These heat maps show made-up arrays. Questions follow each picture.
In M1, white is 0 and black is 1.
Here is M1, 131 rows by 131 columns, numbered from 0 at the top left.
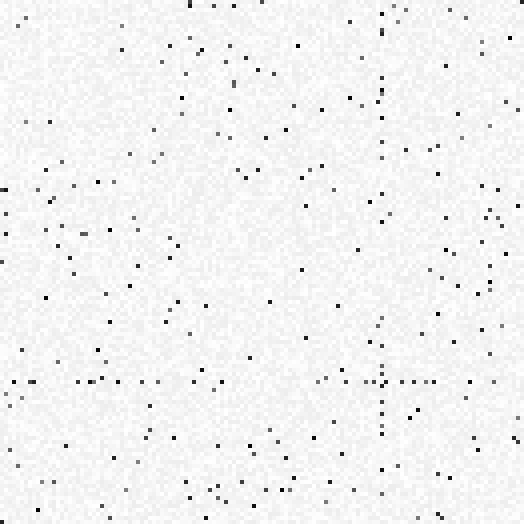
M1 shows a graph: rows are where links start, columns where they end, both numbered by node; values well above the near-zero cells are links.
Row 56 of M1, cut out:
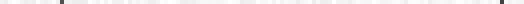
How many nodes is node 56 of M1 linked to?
2
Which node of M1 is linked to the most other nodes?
node 95
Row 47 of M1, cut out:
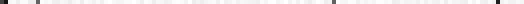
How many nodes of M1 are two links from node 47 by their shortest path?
8
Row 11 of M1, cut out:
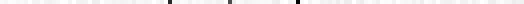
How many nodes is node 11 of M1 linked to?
3
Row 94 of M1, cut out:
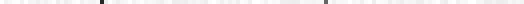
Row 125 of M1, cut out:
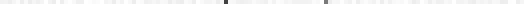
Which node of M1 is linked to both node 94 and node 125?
node 81
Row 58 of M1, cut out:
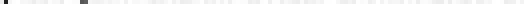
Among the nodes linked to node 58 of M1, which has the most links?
node 1
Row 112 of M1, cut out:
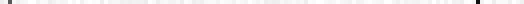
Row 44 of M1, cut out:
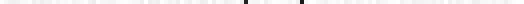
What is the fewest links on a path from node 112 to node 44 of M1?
7
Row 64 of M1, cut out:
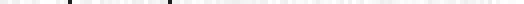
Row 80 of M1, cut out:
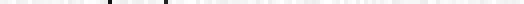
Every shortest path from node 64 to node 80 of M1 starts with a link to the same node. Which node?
node 42
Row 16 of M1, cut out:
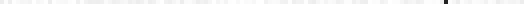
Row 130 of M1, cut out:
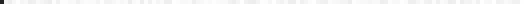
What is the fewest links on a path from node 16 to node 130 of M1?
6
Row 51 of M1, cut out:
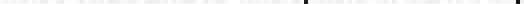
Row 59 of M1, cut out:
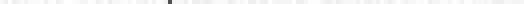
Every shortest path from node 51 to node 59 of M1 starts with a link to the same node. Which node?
node 129
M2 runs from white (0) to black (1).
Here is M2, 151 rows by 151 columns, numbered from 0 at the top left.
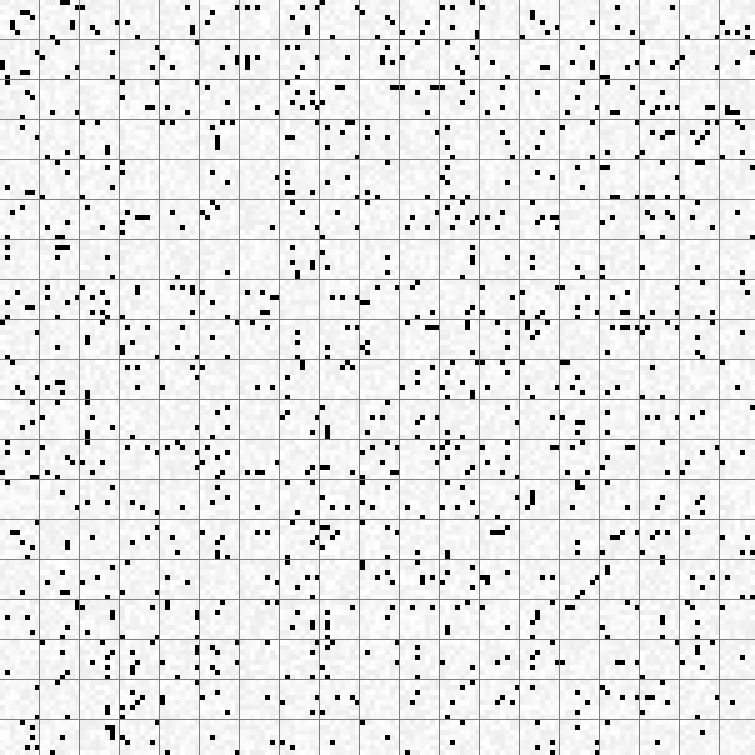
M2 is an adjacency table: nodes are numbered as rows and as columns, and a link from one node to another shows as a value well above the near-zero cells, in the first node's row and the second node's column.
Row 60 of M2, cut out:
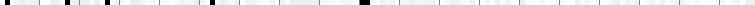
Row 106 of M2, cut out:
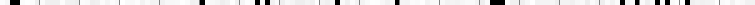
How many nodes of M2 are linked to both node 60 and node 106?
0
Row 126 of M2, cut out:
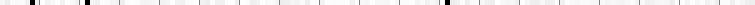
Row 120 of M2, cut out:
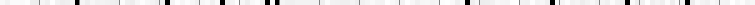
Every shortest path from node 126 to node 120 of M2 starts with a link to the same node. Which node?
node 89
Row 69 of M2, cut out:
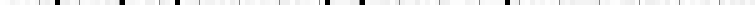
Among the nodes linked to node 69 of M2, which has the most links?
node 65
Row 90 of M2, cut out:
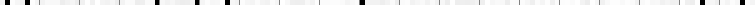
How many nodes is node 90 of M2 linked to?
8
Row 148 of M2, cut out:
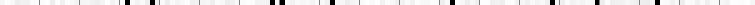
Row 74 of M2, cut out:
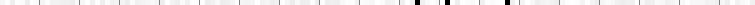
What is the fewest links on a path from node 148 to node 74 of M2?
3
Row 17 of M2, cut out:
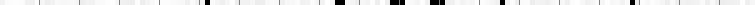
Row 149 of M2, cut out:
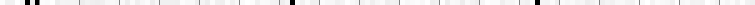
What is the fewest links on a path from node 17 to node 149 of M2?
5
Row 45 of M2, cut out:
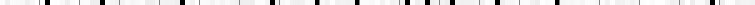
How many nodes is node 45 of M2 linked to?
12
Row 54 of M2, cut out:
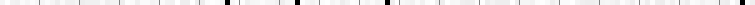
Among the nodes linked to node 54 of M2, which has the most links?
node 77
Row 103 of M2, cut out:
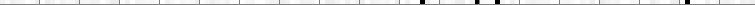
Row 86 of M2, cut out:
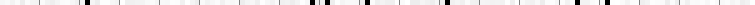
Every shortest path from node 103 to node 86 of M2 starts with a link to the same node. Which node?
node 84
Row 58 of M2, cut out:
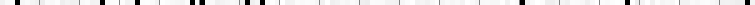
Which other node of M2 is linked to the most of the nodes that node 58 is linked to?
node 62
